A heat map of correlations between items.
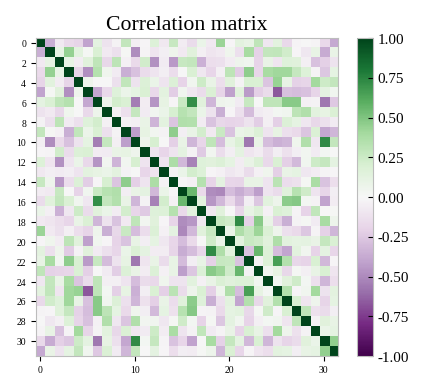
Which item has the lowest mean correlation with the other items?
5
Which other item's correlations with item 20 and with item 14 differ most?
9
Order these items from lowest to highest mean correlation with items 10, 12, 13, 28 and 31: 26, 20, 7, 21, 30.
26, 21, 20, 7, 30
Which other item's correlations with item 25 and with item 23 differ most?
21
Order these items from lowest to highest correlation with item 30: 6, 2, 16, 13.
6, 16, 2, 13
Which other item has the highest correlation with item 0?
19
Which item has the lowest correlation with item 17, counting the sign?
2
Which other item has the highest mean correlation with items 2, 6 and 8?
16
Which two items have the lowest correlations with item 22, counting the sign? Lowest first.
10, 5
